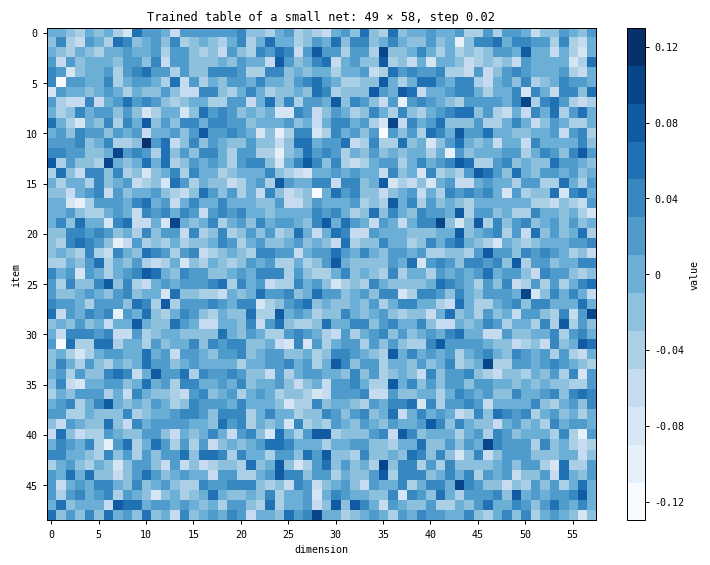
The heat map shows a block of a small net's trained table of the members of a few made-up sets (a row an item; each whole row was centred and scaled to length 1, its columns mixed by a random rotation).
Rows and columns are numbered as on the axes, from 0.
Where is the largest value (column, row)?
10, 11
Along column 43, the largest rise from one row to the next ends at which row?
20
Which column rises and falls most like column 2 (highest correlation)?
26
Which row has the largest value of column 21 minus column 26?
43
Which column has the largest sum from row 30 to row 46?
18
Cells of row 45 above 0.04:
2
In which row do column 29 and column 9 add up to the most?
29
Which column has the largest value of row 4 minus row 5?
1
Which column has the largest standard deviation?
56
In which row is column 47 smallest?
21
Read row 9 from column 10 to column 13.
0.08 -0.02 0.02 -0.02
